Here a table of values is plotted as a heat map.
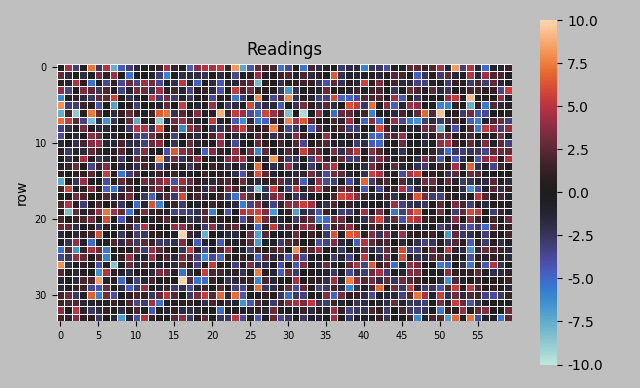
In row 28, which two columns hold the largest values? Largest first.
16, 5
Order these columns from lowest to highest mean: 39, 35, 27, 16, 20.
35, 39, 27, 20, 16
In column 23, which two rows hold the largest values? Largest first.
0, 30
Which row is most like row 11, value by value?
21
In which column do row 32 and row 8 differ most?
55
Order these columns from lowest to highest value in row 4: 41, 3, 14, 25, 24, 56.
24, 3, 25, 56, 41, 14
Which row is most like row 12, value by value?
8
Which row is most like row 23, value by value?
2
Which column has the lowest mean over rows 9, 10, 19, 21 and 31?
10
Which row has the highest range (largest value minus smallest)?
6
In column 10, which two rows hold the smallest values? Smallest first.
7, 18
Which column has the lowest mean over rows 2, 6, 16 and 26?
26
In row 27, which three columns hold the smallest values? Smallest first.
5, 16, 29
